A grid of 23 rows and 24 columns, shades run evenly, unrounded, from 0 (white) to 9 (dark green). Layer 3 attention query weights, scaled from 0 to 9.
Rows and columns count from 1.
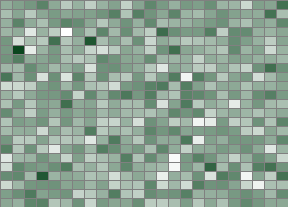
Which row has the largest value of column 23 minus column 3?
2
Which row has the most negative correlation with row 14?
9
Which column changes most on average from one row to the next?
17
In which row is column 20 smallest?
12
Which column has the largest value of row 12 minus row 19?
15
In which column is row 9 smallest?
16
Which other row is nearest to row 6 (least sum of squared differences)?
13
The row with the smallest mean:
14
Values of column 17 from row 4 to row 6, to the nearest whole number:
5 3 4
